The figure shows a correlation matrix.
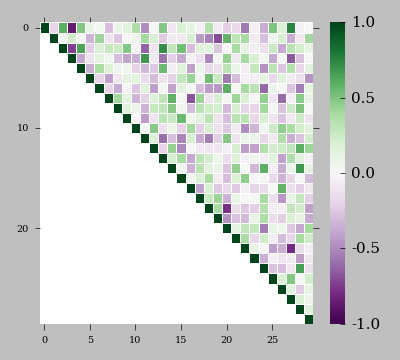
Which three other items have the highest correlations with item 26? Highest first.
16, 10, 11
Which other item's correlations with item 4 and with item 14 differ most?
24
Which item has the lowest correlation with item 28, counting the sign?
6
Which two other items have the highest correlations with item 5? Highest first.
18, 16
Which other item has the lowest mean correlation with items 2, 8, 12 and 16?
3
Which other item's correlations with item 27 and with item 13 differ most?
22
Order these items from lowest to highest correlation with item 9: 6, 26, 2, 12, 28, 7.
26, 12, 6, 7, 28, 2
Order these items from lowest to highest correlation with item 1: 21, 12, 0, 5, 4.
5, 0, 4, 12, 21
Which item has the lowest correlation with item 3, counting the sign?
0
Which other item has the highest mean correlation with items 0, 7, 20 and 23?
4
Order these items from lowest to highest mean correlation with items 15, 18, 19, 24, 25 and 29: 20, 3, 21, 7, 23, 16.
20, 3, 23, 16, 21, 7
